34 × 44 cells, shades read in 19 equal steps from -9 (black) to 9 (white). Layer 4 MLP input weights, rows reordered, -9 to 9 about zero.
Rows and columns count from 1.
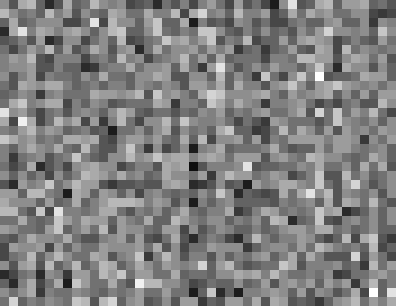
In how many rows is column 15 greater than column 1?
13
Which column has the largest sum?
36
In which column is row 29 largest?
40
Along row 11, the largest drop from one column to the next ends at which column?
17
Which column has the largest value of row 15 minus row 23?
22
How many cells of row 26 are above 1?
12
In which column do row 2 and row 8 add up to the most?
25
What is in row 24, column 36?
5
